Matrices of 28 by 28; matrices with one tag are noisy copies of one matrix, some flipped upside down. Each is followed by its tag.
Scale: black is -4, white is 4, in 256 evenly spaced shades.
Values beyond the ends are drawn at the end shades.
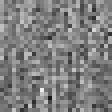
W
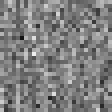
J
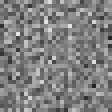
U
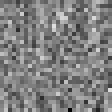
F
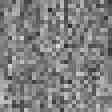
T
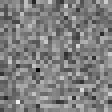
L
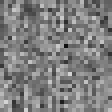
T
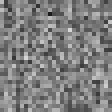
J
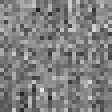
W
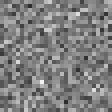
U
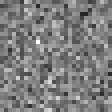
U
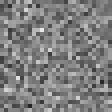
U
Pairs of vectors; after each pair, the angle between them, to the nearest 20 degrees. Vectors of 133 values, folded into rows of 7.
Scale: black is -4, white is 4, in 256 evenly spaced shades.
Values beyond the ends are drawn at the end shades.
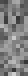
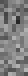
40 degrees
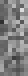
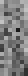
80 degrees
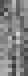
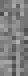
40 degrees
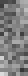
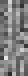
100 degrees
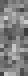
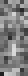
40 degrees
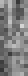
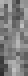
40 degrees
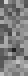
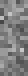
140 degrees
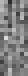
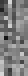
140 degrees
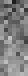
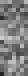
80 degrees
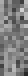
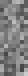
140 degrees
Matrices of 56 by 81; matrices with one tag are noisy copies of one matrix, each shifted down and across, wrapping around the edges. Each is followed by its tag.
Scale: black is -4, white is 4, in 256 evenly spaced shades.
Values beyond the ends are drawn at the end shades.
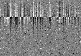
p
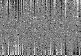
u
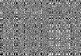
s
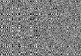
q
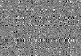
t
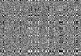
s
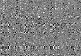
t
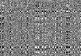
s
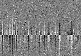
u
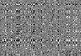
s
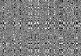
s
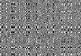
s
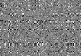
t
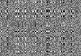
s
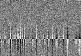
u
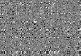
t
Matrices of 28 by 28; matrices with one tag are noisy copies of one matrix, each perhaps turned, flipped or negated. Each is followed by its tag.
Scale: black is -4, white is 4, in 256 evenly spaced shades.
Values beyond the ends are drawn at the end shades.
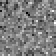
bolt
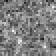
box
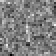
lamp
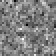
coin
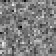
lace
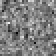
coin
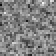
lace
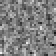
bolt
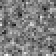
box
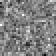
lamp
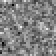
lace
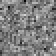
lamp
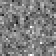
coin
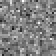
bolt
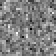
coin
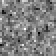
coin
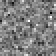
lace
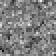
coin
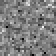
bolt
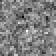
coin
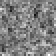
box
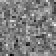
lamp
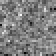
box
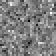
lace
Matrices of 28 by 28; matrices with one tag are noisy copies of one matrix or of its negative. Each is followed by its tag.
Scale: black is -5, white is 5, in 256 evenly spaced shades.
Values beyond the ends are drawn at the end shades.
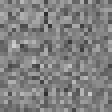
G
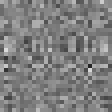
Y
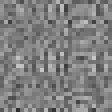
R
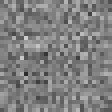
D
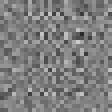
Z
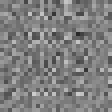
Z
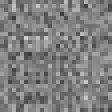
D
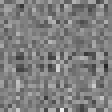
R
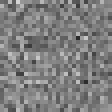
D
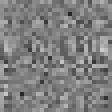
Y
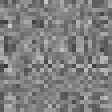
Y
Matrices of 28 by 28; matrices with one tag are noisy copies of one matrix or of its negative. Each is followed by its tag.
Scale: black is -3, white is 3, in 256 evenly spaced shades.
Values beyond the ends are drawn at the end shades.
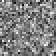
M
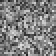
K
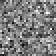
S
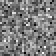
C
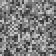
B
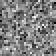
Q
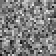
S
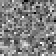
S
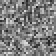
S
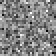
Q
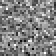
C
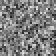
Q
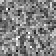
Q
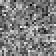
Q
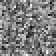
Q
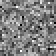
B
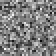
M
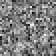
M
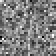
Q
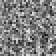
M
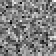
M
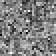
S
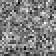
C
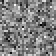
C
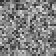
Q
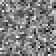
Q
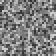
Q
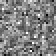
B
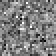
B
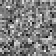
S
